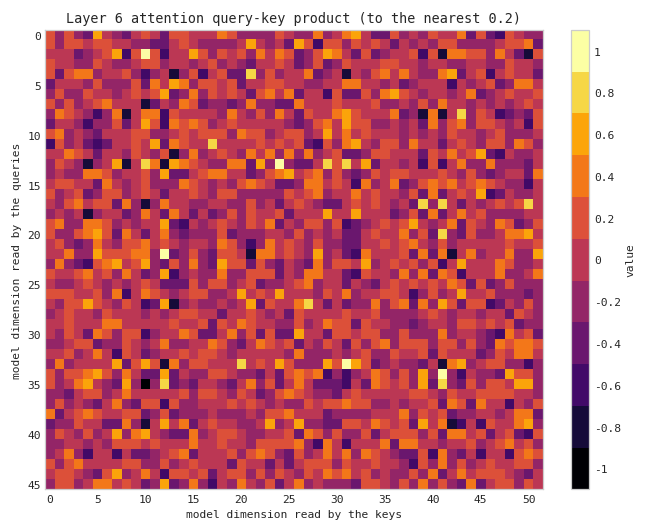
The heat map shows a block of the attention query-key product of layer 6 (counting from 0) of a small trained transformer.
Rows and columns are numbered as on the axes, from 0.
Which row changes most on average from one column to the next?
13
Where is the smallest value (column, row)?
10, 35
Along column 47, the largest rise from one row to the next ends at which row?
31
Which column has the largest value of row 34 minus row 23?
41
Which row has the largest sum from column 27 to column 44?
15
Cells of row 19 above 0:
20
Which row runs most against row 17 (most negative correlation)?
2
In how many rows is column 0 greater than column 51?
17
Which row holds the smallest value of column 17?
45
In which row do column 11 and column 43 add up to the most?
8
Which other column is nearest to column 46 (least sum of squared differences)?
16
